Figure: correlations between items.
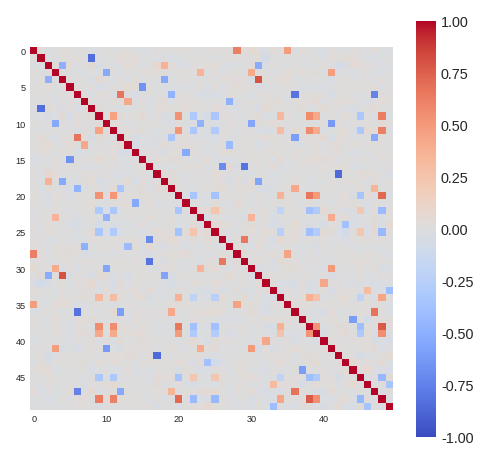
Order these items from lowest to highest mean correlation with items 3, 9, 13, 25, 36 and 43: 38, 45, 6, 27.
6, 27, 45, 38
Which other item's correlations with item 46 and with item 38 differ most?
48
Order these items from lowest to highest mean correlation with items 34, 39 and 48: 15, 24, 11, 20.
24, 15, 11, 20
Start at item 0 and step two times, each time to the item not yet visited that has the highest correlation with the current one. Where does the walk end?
35
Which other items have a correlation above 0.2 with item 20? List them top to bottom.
9, 11, 34, 38, 39, 48
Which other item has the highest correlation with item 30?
41
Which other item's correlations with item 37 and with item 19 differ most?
44
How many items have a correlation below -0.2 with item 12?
3
